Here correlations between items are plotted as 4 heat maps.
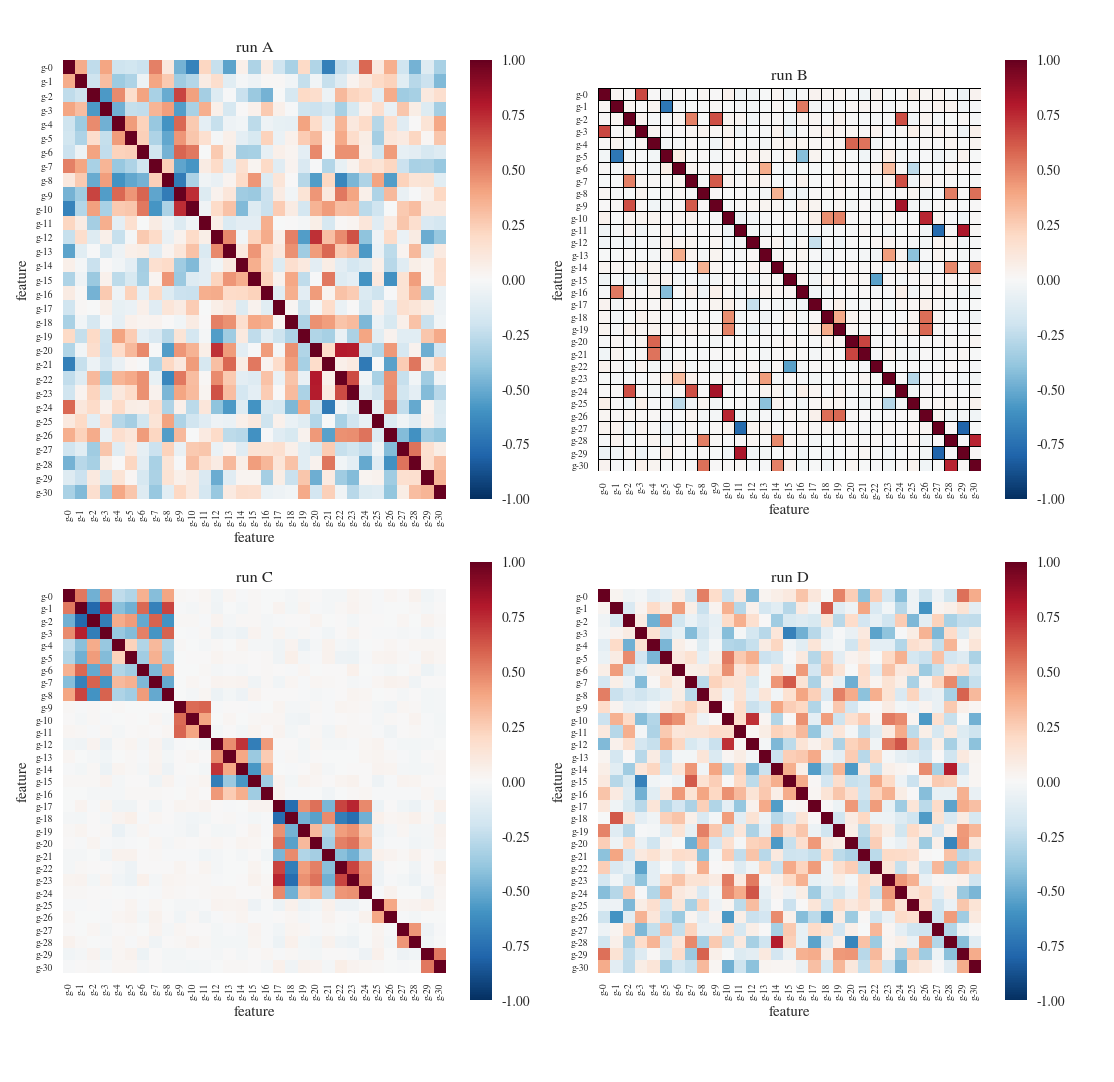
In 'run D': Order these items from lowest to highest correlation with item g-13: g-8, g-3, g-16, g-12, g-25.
g-3, g-25, g-12, g-8, g-16
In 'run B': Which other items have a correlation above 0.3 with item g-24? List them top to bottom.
g-2, g-7, g-9
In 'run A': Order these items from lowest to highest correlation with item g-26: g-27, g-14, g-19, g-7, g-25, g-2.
g-27, g-14, g-25, g-19, g-7, g-2
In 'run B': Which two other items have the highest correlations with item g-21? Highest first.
g-20, g-4
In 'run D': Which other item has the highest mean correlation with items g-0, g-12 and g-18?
g-10
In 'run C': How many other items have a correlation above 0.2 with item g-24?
5
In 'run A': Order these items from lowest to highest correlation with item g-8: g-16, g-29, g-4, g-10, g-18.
g-4, g-10, g-16, g-18, g-29
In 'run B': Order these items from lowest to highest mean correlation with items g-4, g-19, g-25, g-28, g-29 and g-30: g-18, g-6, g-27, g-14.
g-27, g-6, g-18, g-14
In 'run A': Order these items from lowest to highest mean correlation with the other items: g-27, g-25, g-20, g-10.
g-25, g-27, g-10, g-20
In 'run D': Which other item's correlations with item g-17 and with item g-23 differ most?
g-24
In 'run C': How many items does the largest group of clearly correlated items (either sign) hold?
9
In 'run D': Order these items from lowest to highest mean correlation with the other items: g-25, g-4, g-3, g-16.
g-3, g-4, g-25, g-16
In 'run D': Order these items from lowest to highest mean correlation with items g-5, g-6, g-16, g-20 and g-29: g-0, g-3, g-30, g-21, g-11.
g-3, g-21, g-30, g-11, g-0
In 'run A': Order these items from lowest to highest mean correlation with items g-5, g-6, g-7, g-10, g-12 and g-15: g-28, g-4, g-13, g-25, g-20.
g-25, g-4, g-28, g-13, g-20
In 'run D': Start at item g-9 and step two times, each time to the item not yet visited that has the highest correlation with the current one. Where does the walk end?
g-28
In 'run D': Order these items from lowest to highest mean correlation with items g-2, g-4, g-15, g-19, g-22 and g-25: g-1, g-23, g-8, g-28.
g-1, g-28, g-23, g-8
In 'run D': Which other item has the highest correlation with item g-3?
g-26
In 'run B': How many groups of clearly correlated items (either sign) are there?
10
